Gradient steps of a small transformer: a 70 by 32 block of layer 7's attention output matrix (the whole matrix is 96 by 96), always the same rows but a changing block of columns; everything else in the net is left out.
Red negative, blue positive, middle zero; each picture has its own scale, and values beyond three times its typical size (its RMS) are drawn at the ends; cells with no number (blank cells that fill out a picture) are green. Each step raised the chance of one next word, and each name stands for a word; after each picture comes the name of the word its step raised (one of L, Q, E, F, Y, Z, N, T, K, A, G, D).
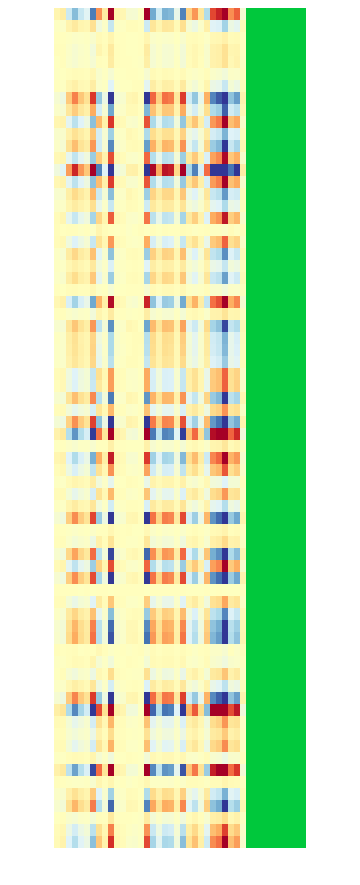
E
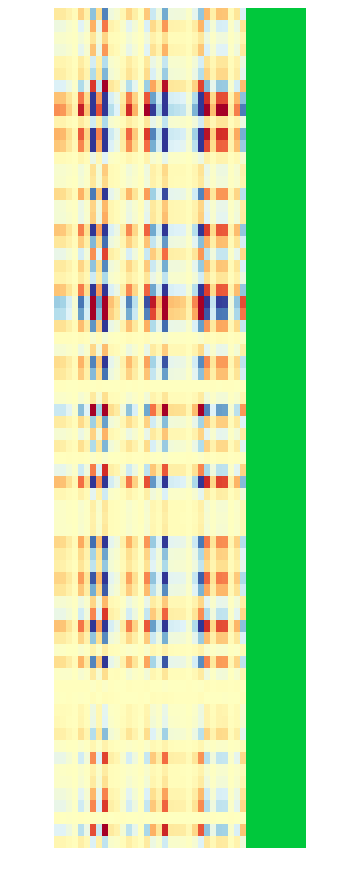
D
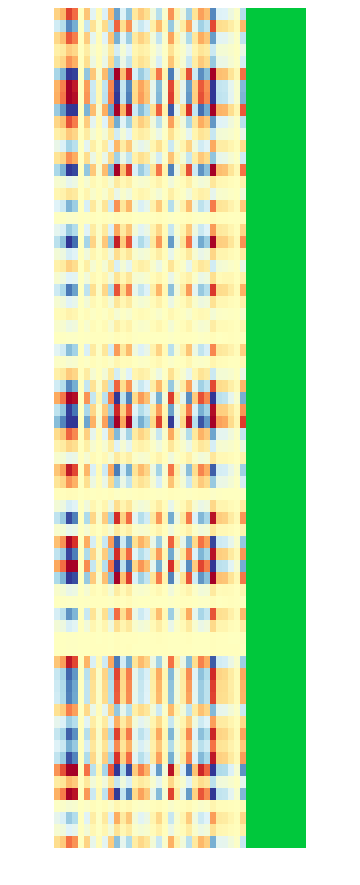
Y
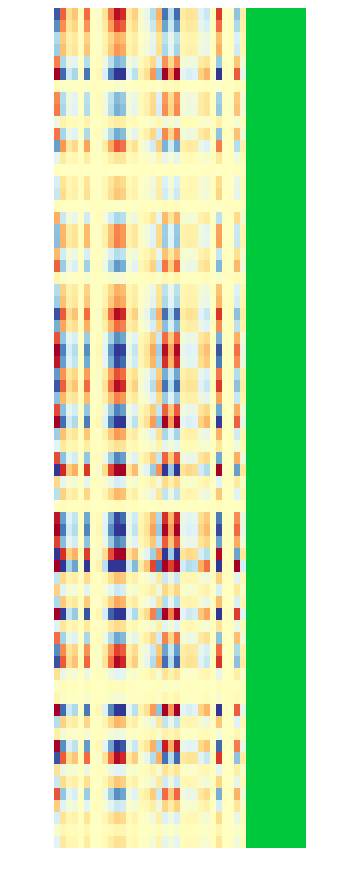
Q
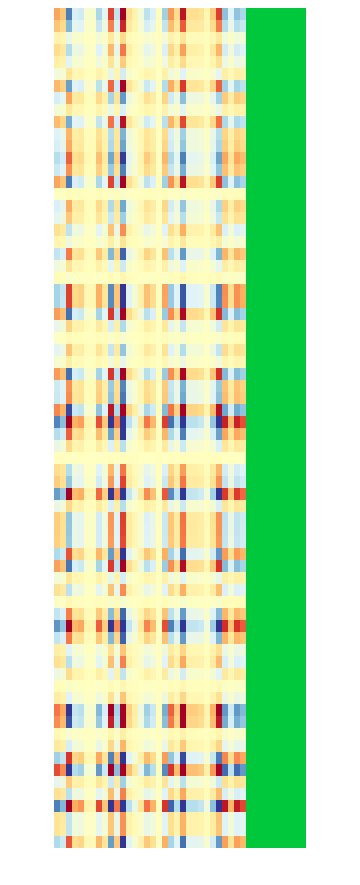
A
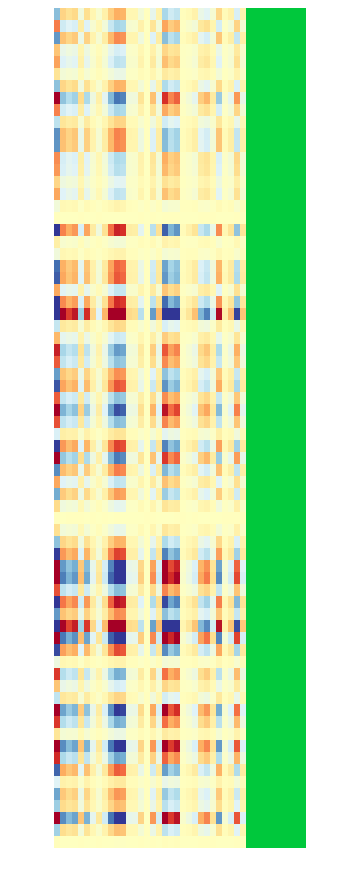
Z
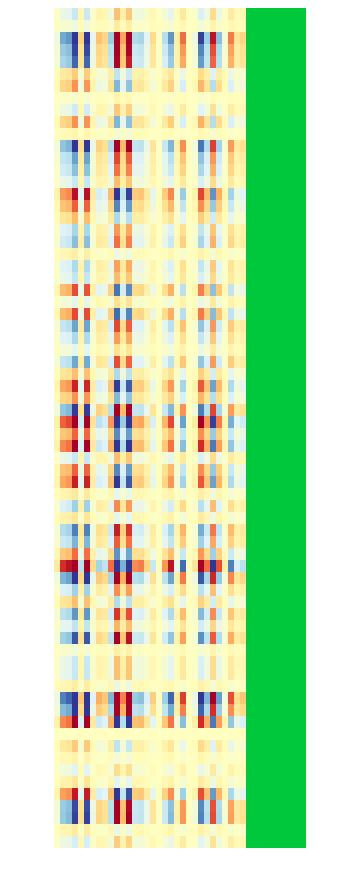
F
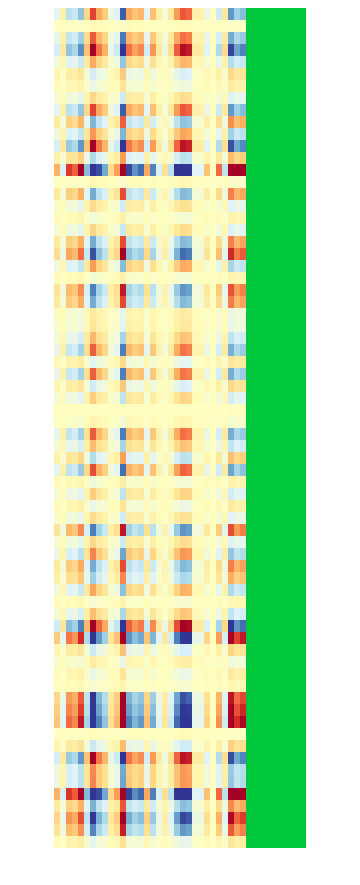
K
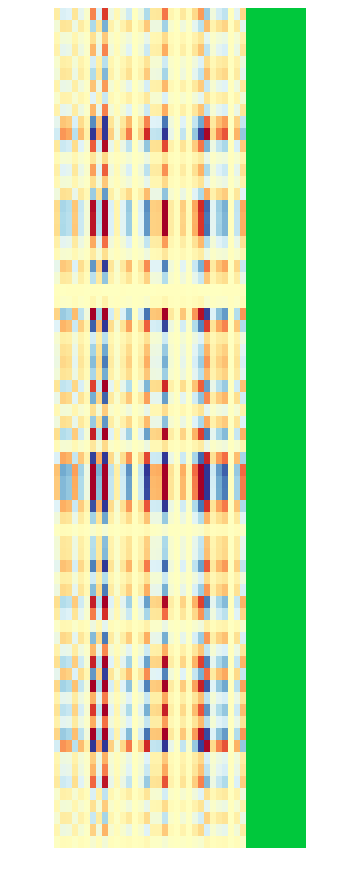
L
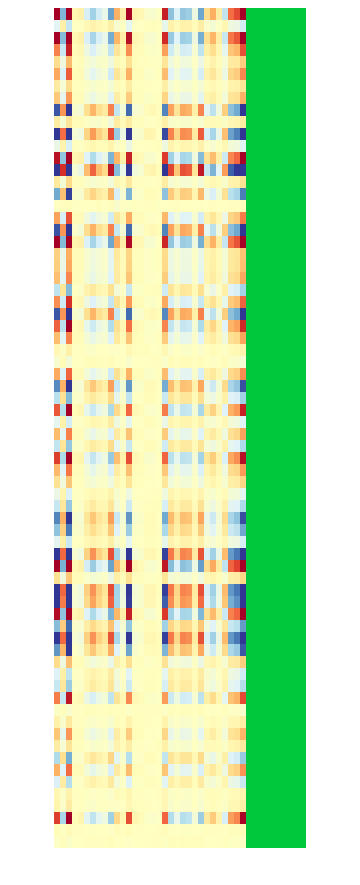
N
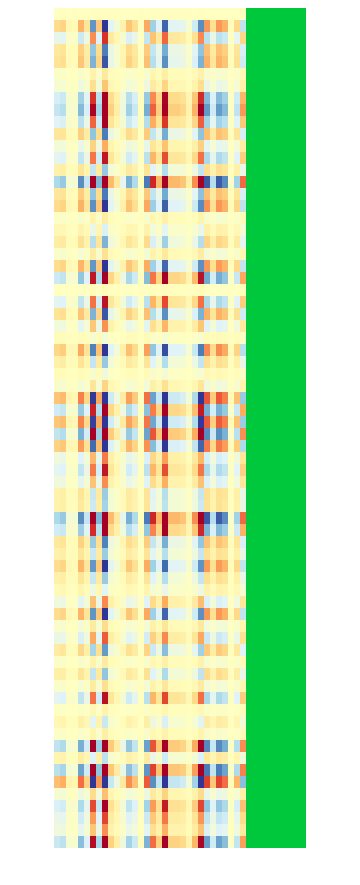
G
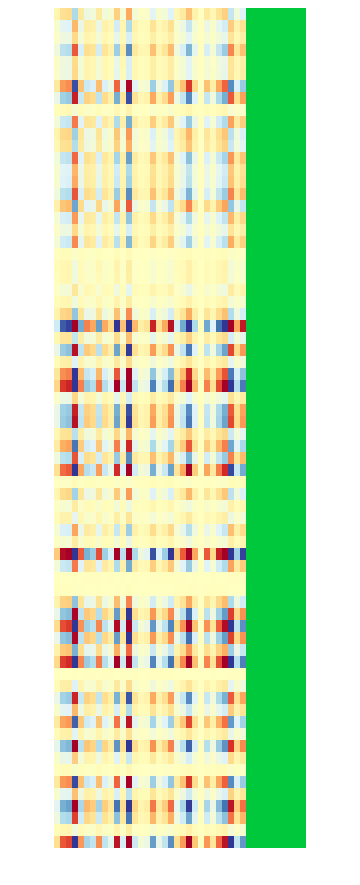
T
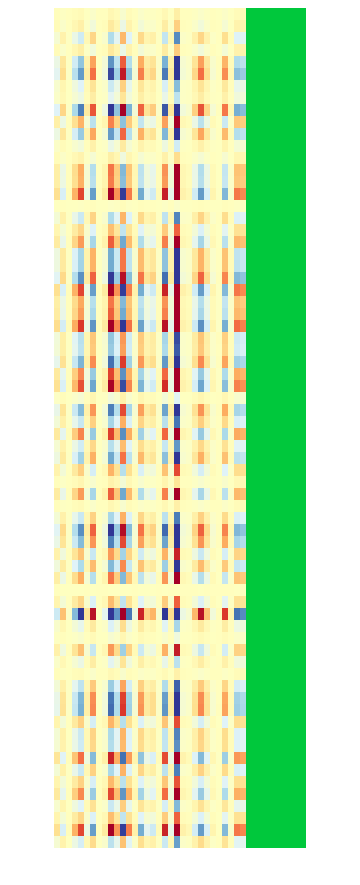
Q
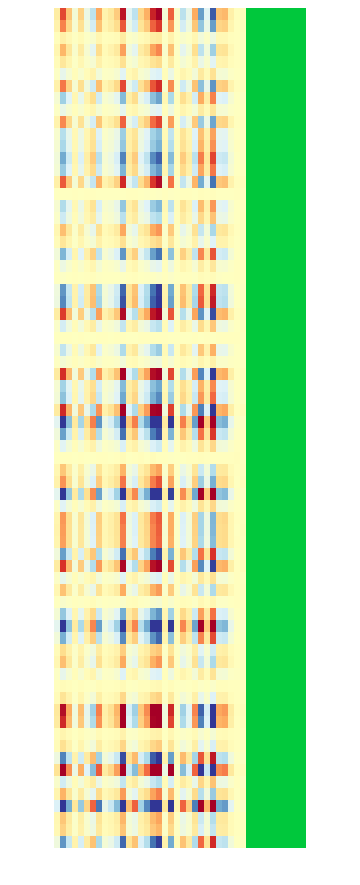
A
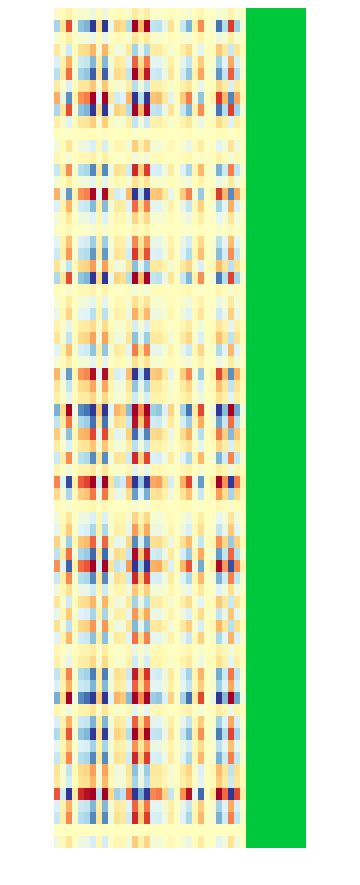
Y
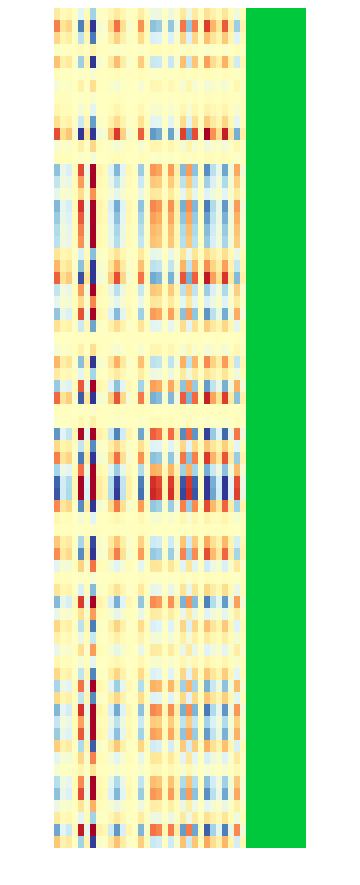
L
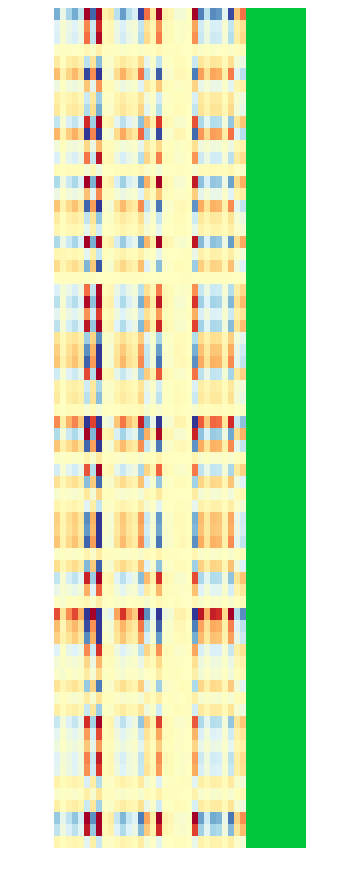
Q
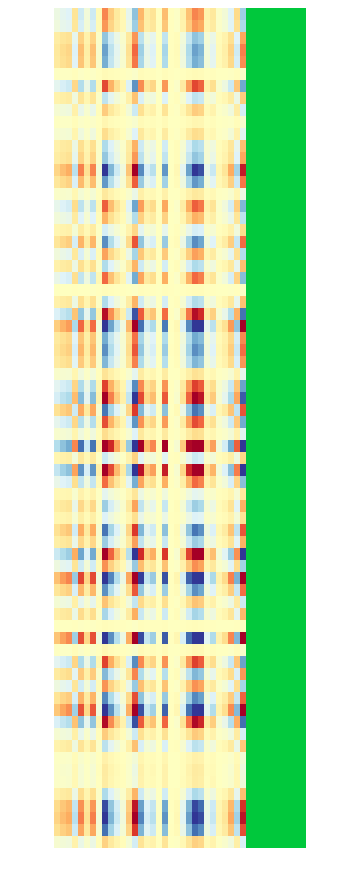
F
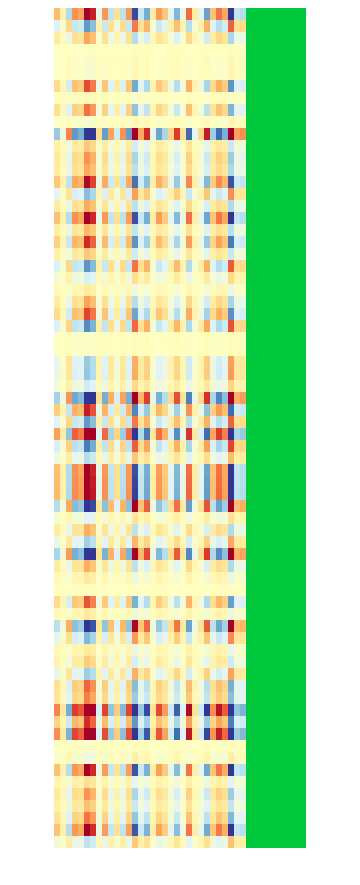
L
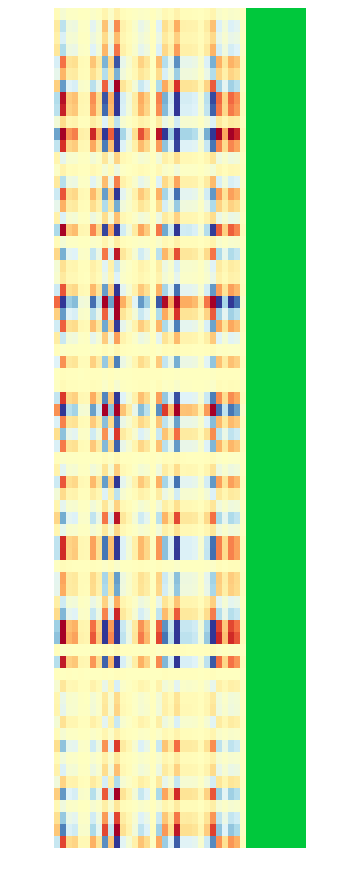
D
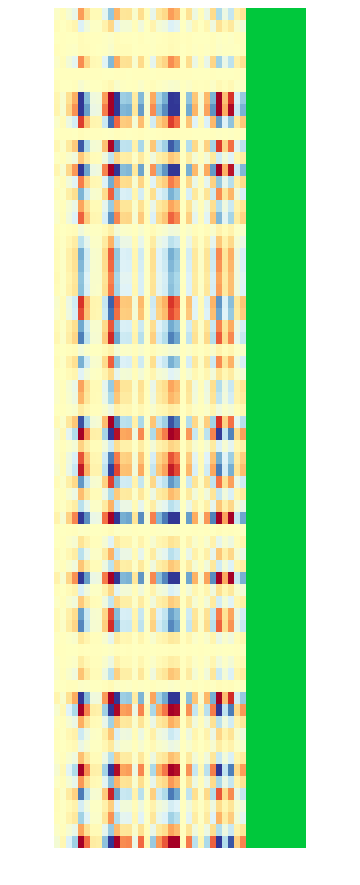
E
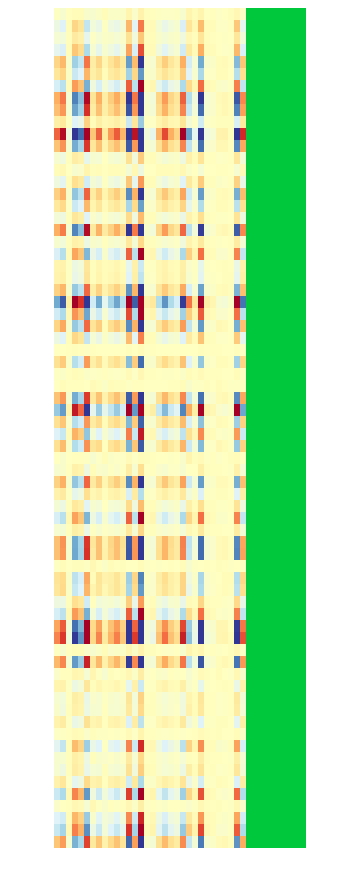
D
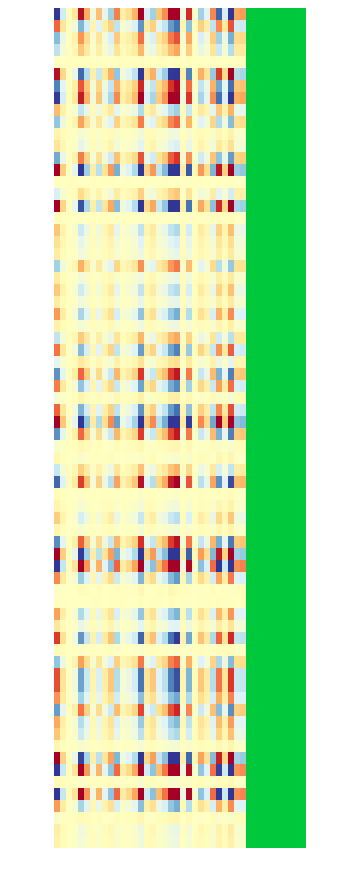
Y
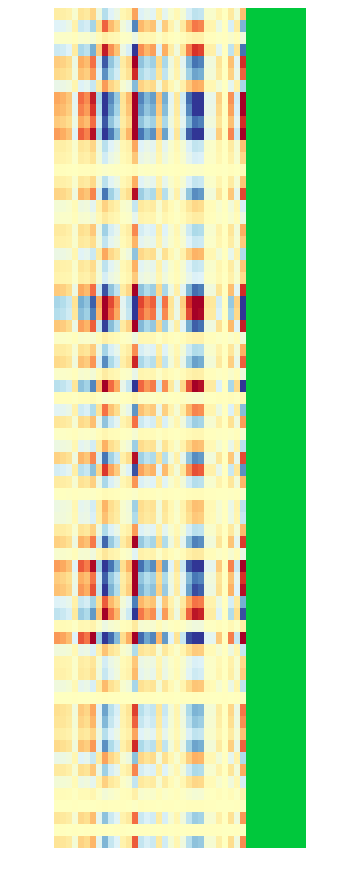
D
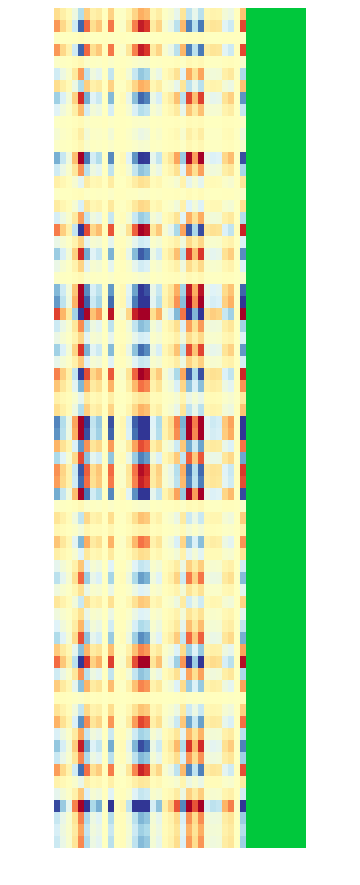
A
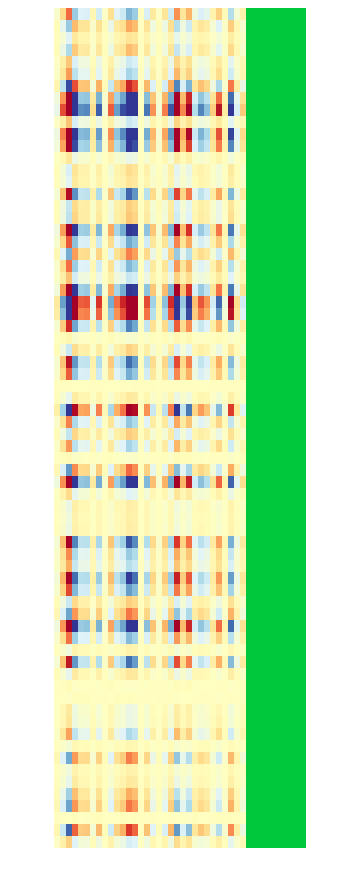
D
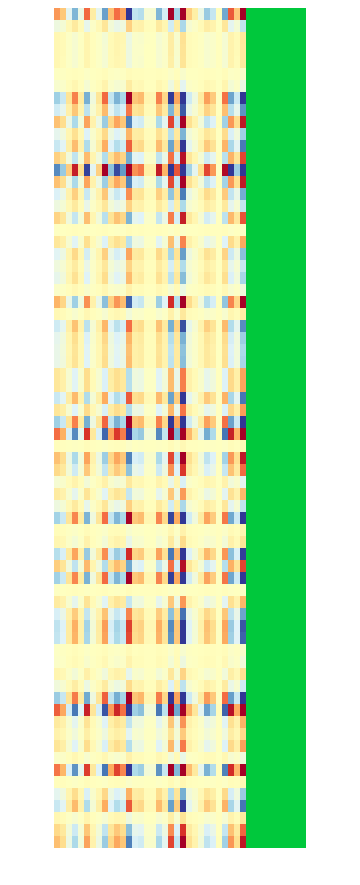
E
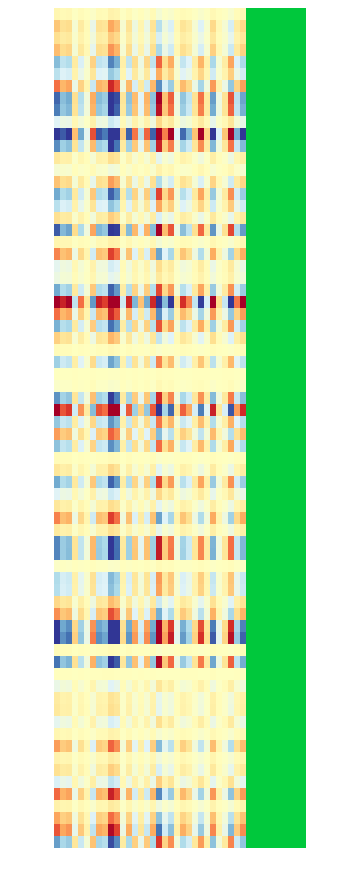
D
